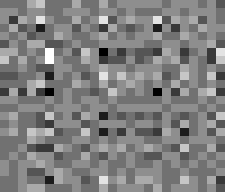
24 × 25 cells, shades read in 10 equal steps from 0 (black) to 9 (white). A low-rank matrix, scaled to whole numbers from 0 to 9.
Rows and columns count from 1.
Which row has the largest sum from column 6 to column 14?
3
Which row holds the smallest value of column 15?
4
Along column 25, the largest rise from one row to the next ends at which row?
7
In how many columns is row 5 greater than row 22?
6
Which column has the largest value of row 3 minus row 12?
18
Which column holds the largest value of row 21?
5
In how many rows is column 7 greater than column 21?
5
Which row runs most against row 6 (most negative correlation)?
22
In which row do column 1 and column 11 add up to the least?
12
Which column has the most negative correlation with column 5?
8
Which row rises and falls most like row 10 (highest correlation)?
23
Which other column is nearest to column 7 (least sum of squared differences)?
17
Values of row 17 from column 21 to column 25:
1 4 5 3 6
